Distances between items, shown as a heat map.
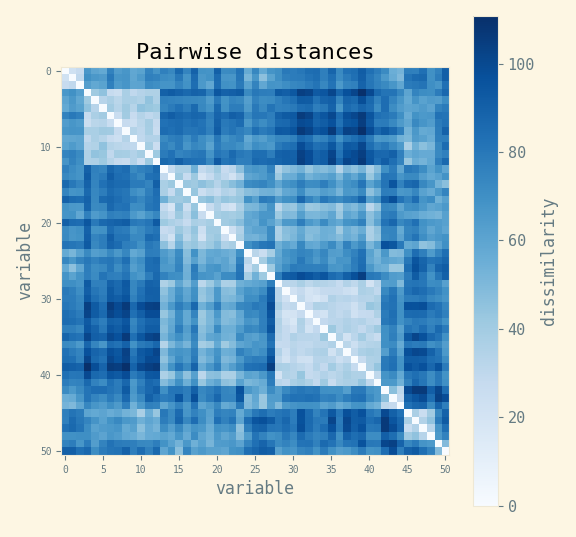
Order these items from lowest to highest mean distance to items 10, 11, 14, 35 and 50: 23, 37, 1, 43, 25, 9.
9, 23, 37, 25, 1, 43
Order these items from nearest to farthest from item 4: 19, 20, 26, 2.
2, 19, 26, 20
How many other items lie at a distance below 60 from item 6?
10
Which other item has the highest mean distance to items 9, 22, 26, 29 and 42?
46
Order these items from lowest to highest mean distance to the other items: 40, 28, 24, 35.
28, 40, 24, 35
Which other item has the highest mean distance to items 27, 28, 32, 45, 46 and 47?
42
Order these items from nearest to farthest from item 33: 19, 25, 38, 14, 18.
38, 18, 19, 14, 25
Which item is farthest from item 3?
39
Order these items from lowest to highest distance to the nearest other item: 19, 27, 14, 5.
14, 19, 5, 27
